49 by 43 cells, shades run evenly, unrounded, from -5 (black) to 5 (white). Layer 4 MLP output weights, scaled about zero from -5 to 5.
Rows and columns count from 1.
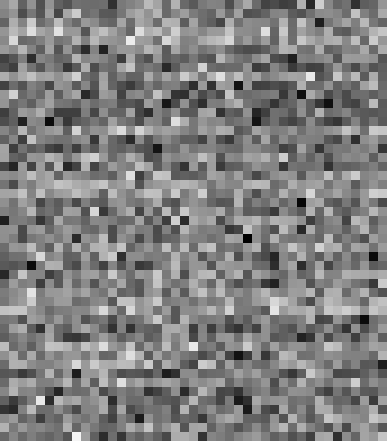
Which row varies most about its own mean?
45
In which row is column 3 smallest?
14
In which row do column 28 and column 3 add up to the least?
27
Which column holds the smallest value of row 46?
28
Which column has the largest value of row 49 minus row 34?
9
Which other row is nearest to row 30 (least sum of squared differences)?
38
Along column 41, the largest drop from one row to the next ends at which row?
36
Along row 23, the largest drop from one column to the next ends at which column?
34
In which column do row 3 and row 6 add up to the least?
12
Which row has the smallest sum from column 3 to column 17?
17
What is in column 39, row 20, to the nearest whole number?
2
